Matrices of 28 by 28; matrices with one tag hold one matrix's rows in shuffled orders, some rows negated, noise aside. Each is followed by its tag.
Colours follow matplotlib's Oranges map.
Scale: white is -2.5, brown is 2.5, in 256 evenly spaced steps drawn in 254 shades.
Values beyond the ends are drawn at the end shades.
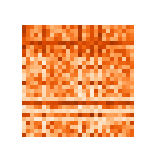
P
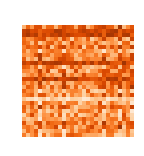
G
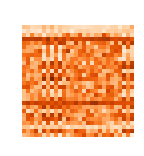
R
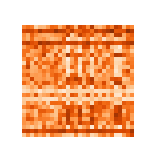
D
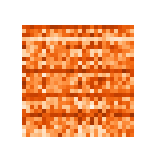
P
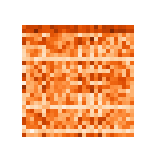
P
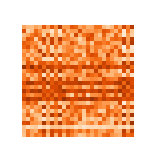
R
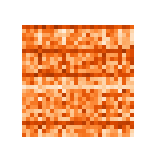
G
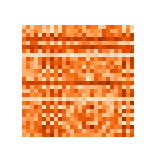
R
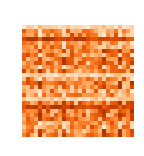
G
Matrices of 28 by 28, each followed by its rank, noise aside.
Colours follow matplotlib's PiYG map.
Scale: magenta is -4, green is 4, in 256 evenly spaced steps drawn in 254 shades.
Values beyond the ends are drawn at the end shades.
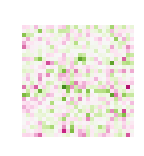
five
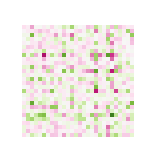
four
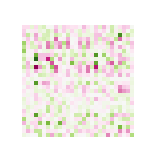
four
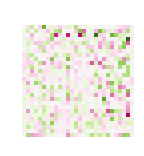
five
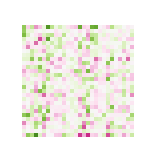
five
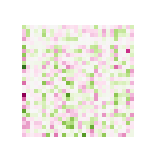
four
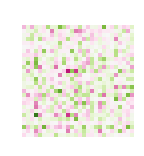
seven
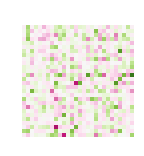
six
